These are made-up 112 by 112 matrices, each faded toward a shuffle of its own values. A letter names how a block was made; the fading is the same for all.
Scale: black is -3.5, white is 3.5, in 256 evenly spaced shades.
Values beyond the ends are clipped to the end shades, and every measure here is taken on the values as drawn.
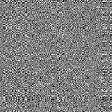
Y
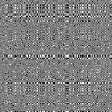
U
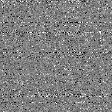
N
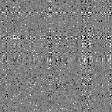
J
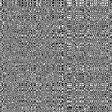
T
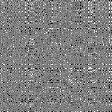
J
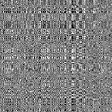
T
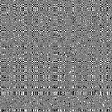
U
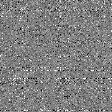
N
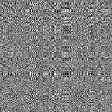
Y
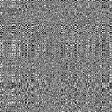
Y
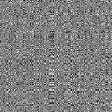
Y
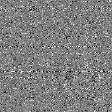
N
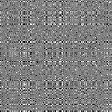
U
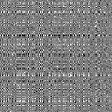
U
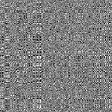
Y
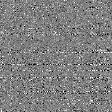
N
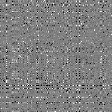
J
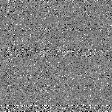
N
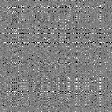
J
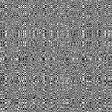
T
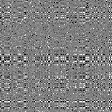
U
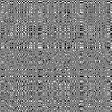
U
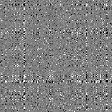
J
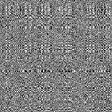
Y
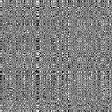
T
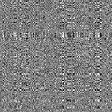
Y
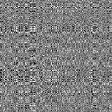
Y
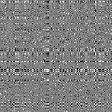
U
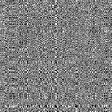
Y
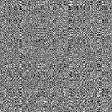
Y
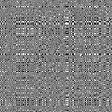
U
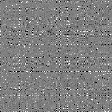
J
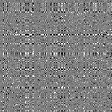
U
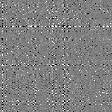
J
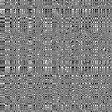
U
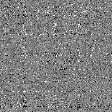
N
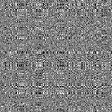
Y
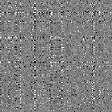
J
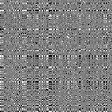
U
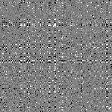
J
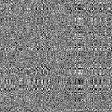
Y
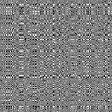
U
